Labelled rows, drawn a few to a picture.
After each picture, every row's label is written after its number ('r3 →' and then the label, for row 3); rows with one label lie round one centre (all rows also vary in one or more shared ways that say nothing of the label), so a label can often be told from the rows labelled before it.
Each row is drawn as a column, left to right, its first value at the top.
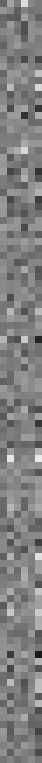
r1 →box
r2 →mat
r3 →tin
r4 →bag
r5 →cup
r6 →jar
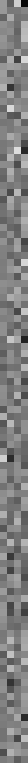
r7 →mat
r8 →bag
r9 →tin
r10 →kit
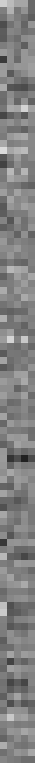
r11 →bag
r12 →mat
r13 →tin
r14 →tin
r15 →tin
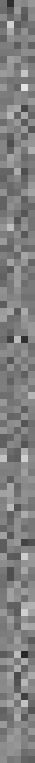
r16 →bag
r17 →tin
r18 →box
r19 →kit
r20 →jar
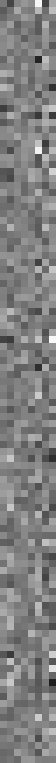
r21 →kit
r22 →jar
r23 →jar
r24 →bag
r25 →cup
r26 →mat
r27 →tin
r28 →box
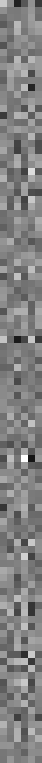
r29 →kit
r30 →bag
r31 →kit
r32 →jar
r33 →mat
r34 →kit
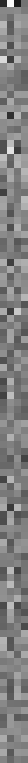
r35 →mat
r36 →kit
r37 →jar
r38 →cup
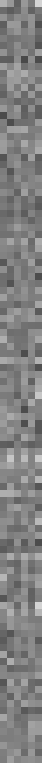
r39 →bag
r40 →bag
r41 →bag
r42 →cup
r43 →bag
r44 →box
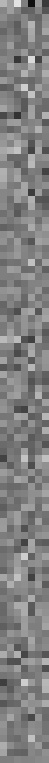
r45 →bag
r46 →mat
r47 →cup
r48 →cup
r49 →kit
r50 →box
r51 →bag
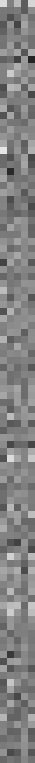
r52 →tin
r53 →mat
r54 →kit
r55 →bag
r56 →mat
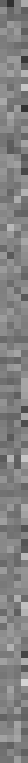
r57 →kit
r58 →box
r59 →kit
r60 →cup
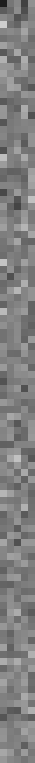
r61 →bag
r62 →bag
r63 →box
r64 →tin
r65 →cup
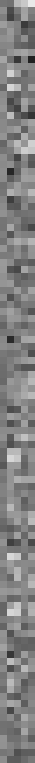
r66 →mat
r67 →tin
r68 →cup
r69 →jar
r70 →cup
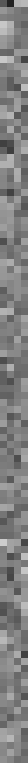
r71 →mat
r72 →box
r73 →kit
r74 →kit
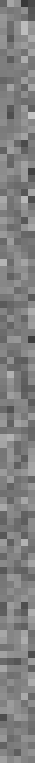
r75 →cup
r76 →cup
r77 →mat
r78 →mat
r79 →tin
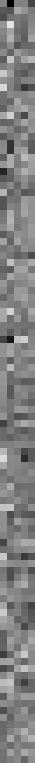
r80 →tin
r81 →tin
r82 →box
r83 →box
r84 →box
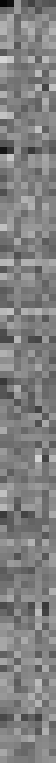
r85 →bag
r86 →jar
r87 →box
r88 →cup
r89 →cup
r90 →cup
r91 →jar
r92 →mat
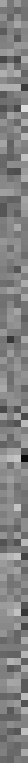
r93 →cup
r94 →kit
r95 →cup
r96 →tin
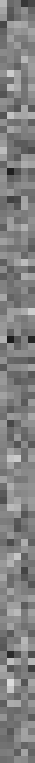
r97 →jar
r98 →tin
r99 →mat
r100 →box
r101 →kit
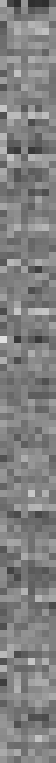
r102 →bag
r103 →box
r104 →tin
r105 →mat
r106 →bag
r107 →cup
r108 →bag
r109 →jar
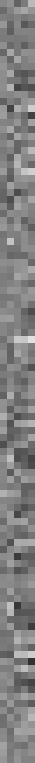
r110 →bag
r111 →box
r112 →box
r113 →box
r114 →mat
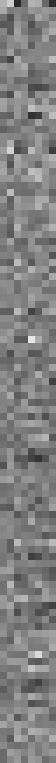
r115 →kit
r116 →tin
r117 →kit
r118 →kit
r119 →box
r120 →cup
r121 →jar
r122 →box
